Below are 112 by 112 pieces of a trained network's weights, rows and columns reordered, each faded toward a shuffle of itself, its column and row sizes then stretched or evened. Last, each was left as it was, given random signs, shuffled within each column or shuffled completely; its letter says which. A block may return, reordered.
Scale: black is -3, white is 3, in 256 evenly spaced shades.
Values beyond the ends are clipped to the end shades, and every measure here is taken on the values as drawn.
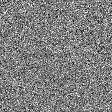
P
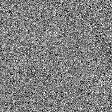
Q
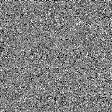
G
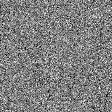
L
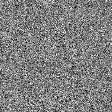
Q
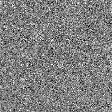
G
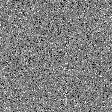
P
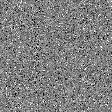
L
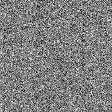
L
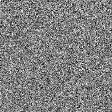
Q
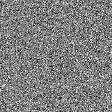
L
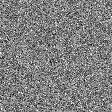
P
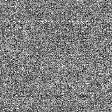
G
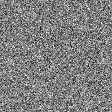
L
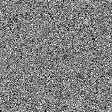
Q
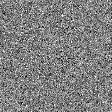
Q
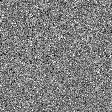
P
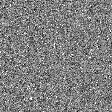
L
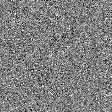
Q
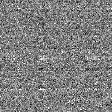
G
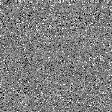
G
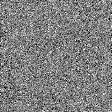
L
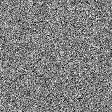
P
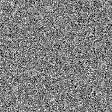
L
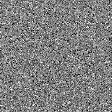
Q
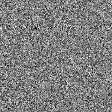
Q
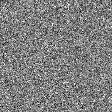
L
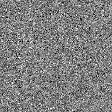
Q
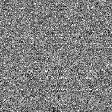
G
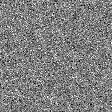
P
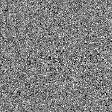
Q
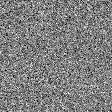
P
